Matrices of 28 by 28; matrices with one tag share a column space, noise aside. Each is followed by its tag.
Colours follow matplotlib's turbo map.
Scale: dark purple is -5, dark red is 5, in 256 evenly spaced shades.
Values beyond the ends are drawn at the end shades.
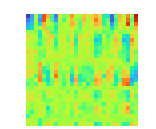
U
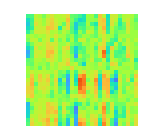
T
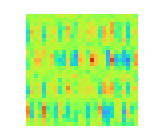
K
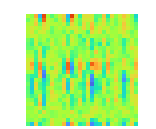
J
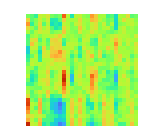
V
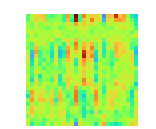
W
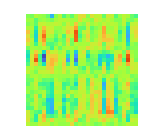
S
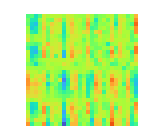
T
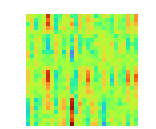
V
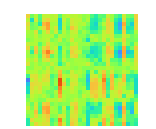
T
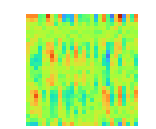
W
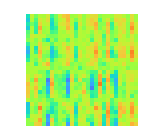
T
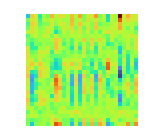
J
